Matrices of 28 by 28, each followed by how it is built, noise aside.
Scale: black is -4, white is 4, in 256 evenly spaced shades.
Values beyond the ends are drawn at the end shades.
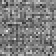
blocks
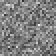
Hankel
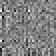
low rank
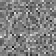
low rank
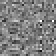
low rank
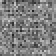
blocks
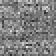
blocks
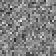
Hankel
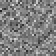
Hankel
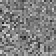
lower triangular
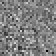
lower triangular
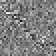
banded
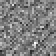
Hankel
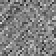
Hankel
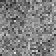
smooth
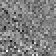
lower triangular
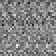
repeating columns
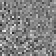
lower triangular
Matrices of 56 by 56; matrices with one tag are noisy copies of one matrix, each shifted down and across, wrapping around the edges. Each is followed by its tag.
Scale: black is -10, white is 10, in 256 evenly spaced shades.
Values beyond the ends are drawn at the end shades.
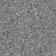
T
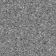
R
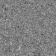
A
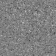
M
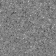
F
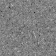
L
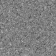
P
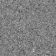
A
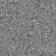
L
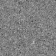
A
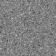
T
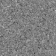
T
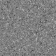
T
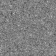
F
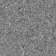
T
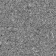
L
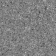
F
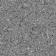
L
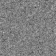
R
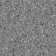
T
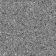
P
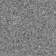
P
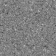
M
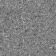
L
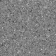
P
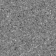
R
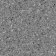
T
